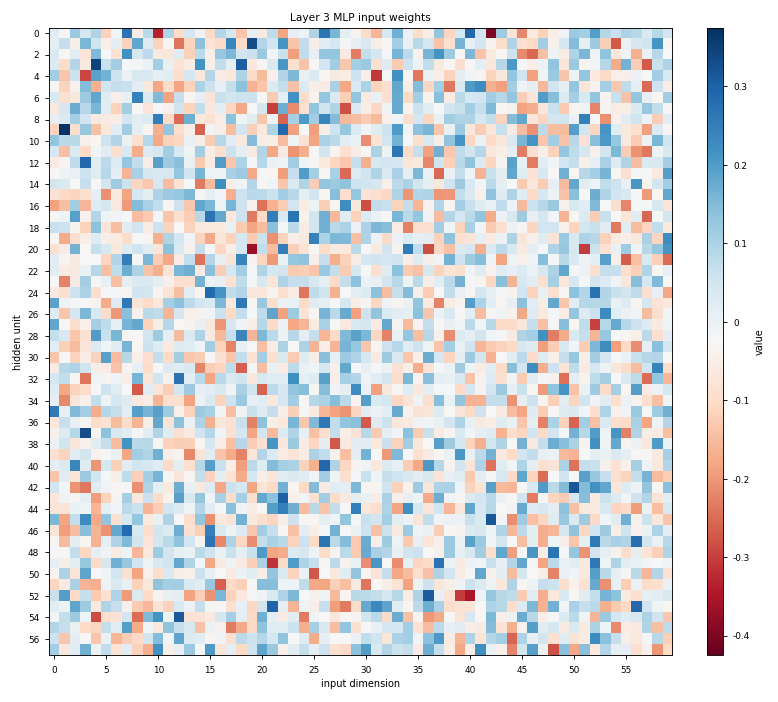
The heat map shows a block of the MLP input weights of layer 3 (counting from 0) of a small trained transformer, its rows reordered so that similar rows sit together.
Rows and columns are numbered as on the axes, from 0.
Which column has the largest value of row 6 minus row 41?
47
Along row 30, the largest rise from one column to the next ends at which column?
5
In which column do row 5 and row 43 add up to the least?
4
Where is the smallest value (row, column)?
0, 42
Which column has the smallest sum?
19
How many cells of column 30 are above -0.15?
52
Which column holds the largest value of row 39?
39
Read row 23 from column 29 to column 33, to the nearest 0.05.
0.15 0 0 0.05 0.1
